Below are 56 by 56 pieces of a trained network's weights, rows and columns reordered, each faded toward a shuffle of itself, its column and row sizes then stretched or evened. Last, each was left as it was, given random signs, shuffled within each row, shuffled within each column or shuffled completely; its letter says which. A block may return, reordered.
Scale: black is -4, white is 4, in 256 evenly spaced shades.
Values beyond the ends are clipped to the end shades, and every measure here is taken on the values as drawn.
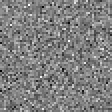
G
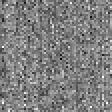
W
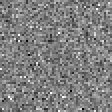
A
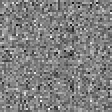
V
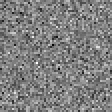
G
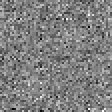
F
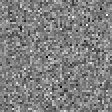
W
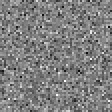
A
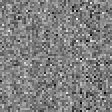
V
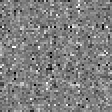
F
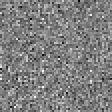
W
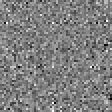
F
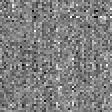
V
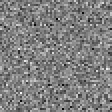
A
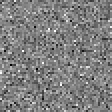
G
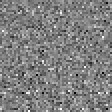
A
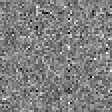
F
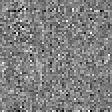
V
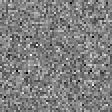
A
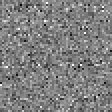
A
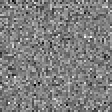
F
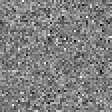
F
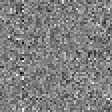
V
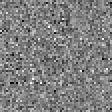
F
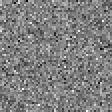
G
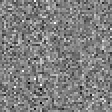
W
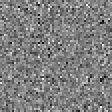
V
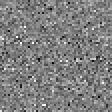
A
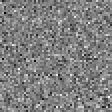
A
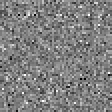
A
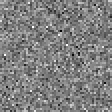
G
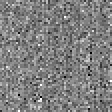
W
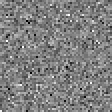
A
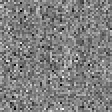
V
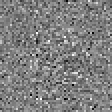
V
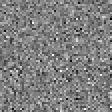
V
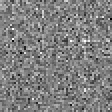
F
